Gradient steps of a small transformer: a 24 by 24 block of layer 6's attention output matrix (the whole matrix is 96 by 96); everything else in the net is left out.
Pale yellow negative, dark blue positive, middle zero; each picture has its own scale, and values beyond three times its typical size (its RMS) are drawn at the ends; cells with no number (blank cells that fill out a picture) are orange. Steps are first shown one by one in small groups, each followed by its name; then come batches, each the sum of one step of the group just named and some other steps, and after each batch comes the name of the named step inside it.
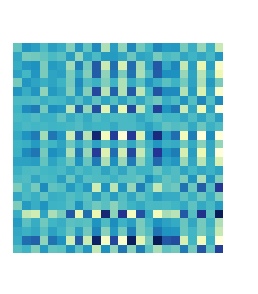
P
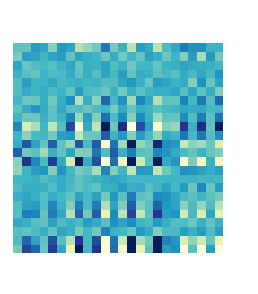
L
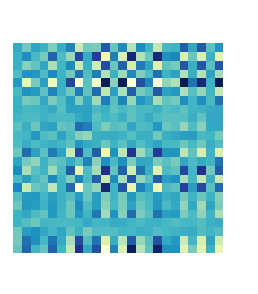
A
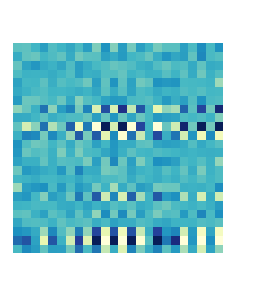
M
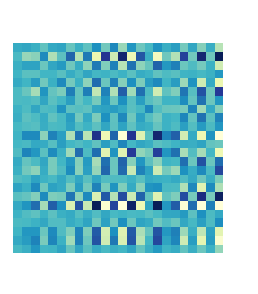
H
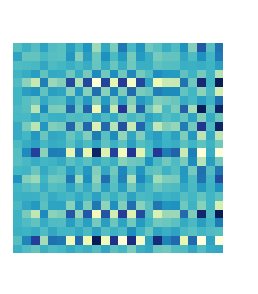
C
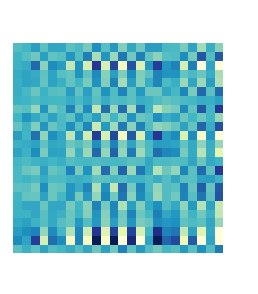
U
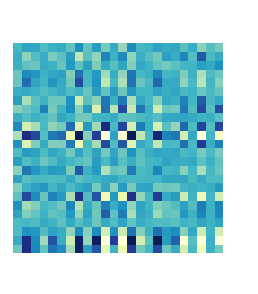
M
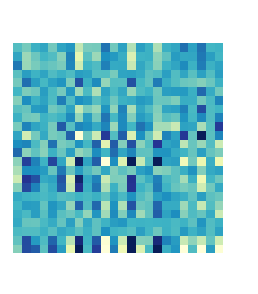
L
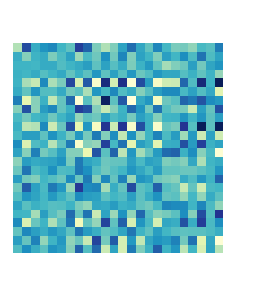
C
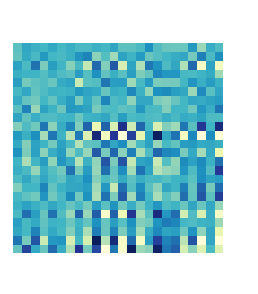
U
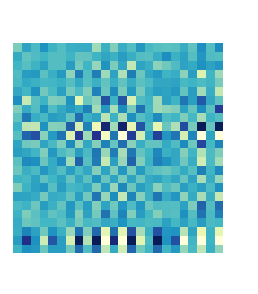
M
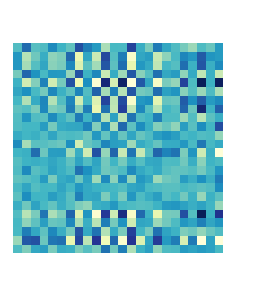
C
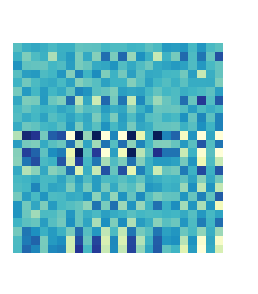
H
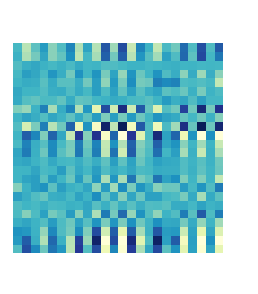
M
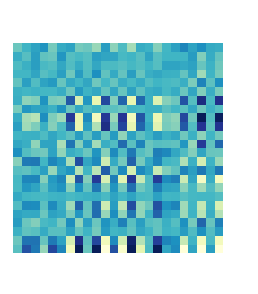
L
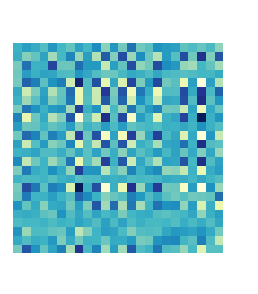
H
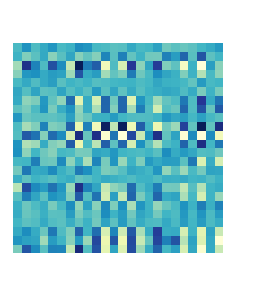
M
